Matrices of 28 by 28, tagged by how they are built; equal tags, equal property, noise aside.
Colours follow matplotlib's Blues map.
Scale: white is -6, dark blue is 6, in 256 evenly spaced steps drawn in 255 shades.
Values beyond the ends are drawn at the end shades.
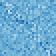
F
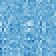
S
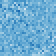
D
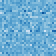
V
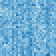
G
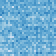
G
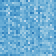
G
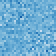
D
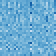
S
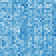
G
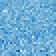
V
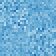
D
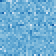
V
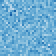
F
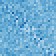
F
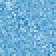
F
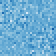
D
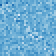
F
